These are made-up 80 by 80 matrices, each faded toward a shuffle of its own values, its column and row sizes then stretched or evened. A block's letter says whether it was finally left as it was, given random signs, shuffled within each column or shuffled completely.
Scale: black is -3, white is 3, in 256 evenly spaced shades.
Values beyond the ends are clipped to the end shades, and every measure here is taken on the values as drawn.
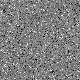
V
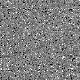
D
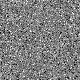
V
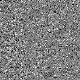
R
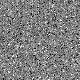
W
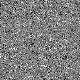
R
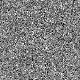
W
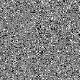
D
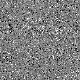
R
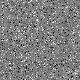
W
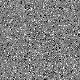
R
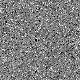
W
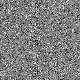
W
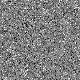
W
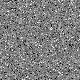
V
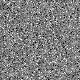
W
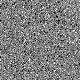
W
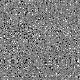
D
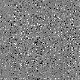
D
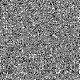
D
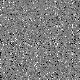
R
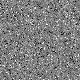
V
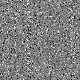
W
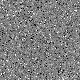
V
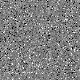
R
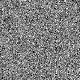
W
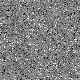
V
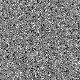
W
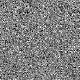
D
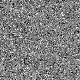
W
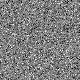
V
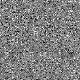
D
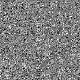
D
